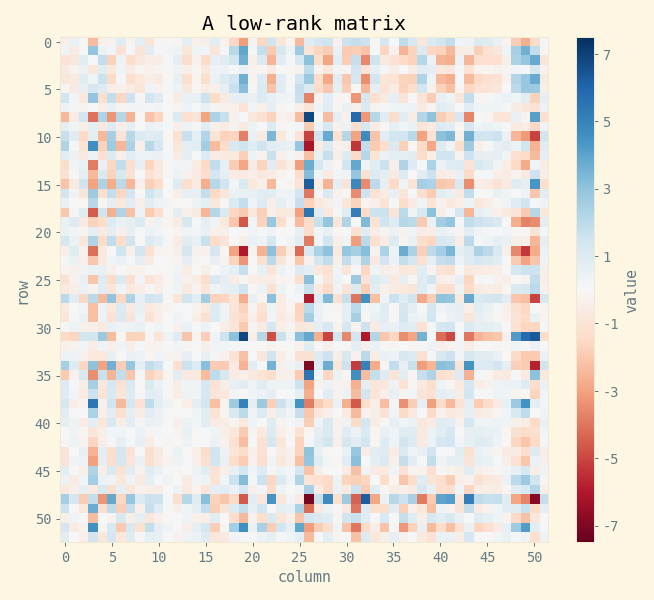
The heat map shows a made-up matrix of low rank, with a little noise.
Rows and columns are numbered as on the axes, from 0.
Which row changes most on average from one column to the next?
48
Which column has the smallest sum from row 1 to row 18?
32
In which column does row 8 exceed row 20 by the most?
26
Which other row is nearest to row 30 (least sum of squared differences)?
33
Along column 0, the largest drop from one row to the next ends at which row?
35
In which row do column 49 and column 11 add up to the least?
22
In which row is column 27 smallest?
31
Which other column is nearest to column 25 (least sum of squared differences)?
21
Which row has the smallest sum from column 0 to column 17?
8
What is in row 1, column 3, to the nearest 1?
3
